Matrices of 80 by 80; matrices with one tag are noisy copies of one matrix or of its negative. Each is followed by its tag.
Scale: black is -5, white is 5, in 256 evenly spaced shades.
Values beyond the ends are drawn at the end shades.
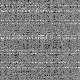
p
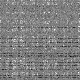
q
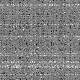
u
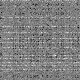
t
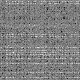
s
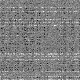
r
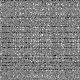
t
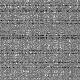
p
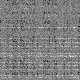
q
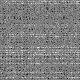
s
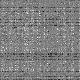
r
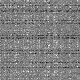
p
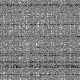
u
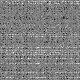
s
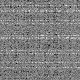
p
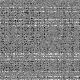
r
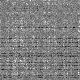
q
